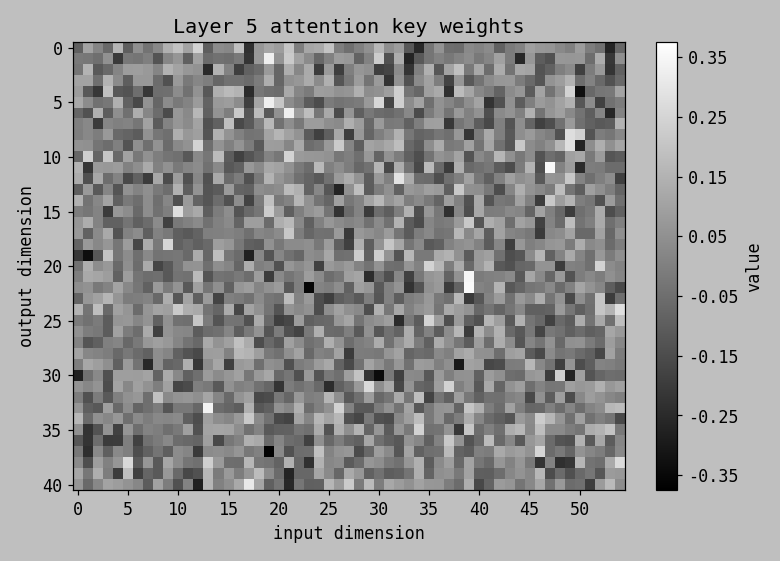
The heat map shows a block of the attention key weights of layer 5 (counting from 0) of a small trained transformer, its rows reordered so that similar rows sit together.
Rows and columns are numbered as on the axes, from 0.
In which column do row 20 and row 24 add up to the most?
52
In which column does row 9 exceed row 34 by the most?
12
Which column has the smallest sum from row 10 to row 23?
13
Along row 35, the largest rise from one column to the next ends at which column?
39
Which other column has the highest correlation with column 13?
17
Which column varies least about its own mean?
51
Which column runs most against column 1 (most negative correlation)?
33
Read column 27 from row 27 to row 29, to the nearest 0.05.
-0.05 -0.2 -0.15
